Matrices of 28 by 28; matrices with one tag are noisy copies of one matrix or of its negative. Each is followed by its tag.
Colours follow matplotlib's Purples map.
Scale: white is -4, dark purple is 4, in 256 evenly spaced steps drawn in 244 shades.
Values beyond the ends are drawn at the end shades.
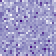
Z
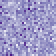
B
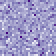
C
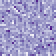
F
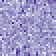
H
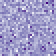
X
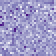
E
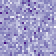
B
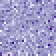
F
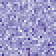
C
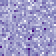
C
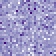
B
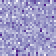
H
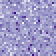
B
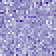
Z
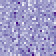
B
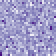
F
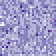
E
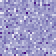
Z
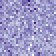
B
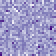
F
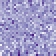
F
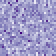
H
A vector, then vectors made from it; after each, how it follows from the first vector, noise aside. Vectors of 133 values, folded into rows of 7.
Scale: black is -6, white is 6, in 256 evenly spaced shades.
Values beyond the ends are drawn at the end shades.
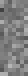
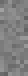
negated, shrunk.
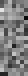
negated, scaled up.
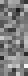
reversed, negated, scaled up.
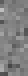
negated, partly zeroed.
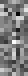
wrapped around, scaled up.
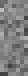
negated.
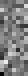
wrapped around, scaled up.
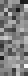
reversed, negated, scaled up.
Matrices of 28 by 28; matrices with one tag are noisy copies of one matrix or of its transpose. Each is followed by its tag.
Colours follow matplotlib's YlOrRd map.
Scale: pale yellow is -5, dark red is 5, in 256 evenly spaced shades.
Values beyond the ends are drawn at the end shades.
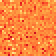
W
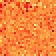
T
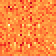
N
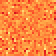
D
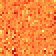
D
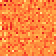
T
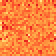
T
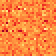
N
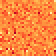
D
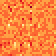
N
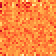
T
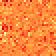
T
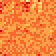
T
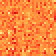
D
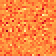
N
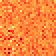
W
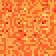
N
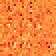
N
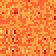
D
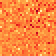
W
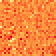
W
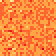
W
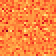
N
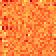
T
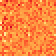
T
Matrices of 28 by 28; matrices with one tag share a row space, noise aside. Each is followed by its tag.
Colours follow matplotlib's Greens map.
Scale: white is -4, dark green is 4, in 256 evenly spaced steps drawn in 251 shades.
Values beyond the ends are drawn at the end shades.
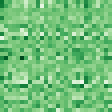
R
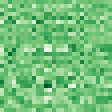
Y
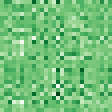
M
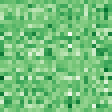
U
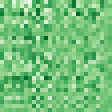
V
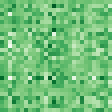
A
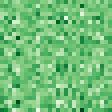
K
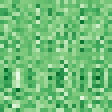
K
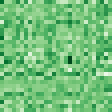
U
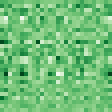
R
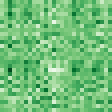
A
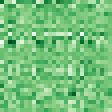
Y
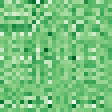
V
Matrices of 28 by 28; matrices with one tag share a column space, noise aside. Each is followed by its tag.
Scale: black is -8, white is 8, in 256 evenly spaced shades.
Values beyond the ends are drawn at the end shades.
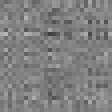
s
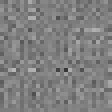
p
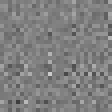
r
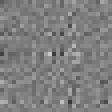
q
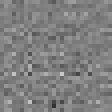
r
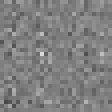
q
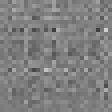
p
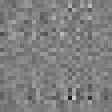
s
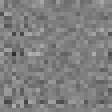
q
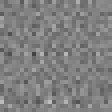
q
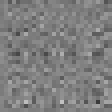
q
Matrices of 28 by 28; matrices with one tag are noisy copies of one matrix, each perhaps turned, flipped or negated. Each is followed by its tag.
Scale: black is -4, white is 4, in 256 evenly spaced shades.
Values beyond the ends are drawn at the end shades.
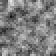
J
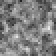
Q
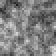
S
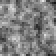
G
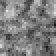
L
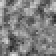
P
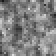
G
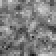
L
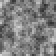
G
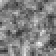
J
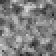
Q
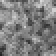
S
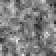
G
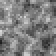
L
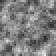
J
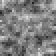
G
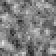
J
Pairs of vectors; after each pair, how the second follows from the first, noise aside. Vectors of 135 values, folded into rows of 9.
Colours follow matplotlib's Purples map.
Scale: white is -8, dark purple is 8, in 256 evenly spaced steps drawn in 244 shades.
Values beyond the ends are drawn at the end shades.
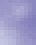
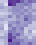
wrapped around, negated, scaled up.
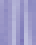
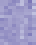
wrapped around, partly zeroed.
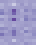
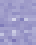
negated, partly zeroed.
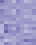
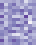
wrapped around, negated, scaled up.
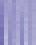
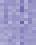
wrapped around, partly zeroed.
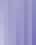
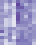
wrapped around, negated, scaled up.
